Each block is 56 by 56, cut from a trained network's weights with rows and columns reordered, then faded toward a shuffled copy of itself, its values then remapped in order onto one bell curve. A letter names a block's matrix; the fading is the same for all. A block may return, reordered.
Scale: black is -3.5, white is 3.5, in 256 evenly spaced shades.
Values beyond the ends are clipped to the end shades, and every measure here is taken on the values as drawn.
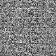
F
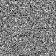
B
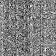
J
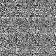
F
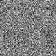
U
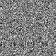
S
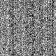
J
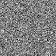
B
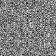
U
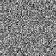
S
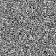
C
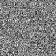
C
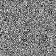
B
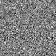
B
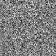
U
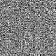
C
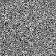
S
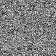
B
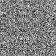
C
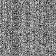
J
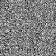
U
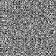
U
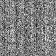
J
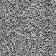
U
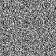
U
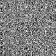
C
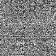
F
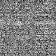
F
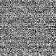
F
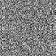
U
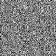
U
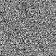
B
